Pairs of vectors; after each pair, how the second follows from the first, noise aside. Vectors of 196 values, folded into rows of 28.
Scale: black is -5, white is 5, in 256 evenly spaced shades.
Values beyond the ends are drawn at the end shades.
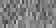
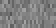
wrapped around, shrunk.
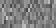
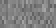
wrapped around, shrunk.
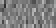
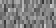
wrapped around, negated.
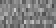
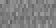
wrapped around, shrunk.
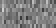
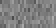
reversed, shrunk.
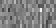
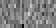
wrapped around, negated.
